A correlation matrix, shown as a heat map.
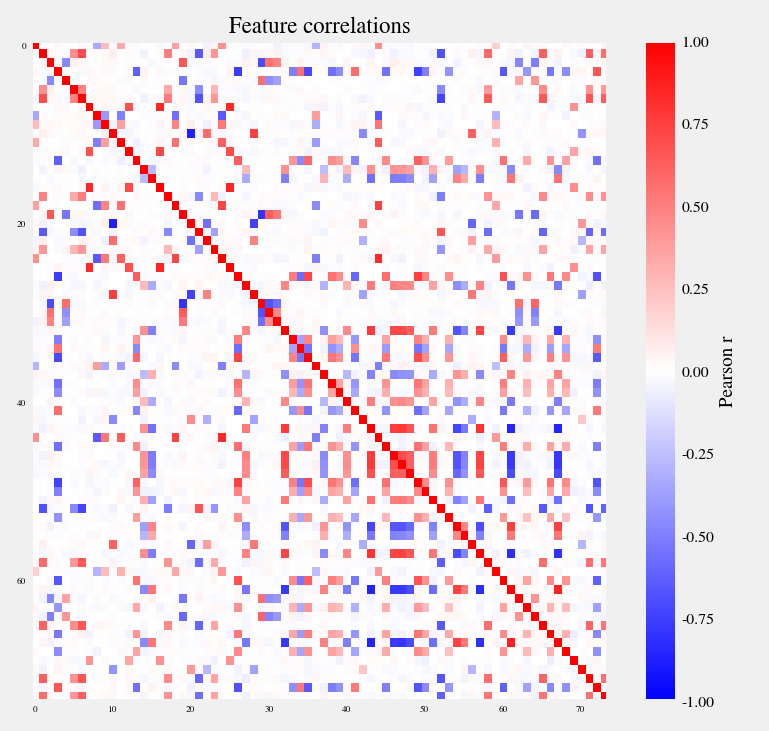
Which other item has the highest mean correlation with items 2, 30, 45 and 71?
19
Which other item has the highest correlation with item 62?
29
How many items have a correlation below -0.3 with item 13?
4
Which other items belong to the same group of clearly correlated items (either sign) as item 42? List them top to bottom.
10, 20, 22, 28, 56, 70
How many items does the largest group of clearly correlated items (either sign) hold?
18
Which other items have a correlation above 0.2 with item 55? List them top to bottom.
15, 37, 54, 61, 67
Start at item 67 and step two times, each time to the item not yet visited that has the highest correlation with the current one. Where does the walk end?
54
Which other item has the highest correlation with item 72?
3
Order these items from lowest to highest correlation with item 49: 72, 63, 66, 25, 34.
72, 34, 25, 63, 66
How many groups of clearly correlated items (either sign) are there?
7
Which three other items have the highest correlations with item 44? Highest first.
24, 18, 11
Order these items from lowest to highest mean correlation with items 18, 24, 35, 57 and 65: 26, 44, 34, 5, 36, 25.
36, 34, 25, 5, 26, 44
